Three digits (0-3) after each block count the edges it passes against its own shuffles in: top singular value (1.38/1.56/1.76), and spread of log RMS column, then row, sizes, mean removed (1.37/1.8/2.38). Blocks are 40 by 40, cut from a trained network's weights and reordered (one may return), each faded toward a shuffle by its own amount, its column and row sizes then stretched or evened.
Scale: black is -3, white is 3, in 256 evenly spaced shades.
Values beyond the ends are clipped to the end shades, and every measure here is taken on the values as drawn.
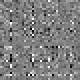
2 2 3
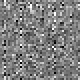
3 3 0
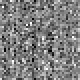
1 1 1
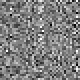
3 2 0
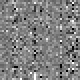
0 3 0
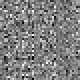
1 3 0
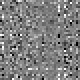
0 3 2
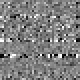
3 0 3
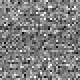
0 0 1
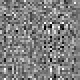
3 3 1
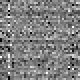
1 2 0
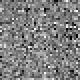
1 1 2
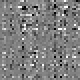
0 3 3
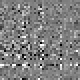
2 3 3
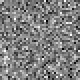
0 1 0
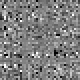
0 3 3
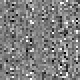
0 3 0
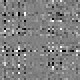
2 3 3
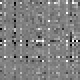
3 3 2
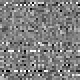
3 0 3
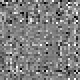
1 3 2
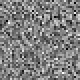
3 0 0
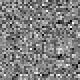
3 1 1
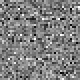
2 0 2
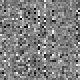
2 3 1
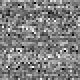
1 0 1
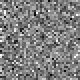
0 1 0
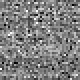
0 0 0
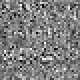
1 1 2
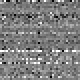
2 0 3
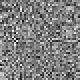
3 1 1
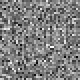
1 0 0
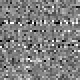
1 0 3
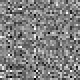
3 2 1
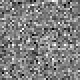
1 1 0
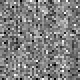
0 0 1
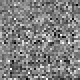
1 0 2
